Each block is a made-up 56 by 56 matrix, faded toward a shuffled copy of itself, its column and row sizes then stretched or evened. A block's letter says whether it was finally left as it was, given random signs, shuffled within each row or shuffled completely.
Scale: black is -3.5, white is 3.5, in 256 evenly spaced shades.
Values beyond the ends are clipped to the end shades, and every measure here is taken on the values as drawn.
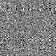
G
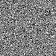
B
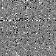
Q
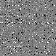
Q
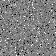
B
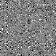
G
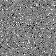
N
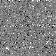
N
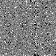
Q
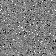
B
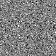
N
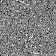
N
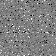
N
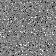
N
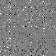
G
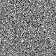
B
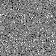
N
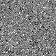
B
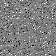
N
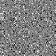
G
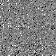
Q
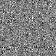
Q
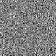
G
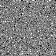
N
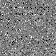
N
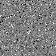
N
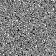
B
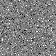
B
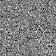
Q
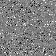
N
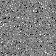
N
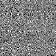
G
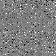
G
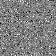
N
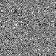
G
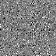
G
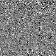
Q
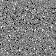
N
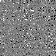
G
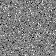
B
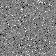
B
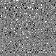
G
